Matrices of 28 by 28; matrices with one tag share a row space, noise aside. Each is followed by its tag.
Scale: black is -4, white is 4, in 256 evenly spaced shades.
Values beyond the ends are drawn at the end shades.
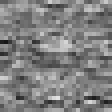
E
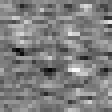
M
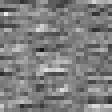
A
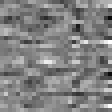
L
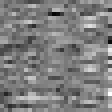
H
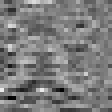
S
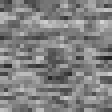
E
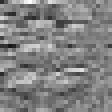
S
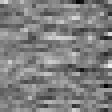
L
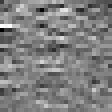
A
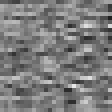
M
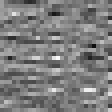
H
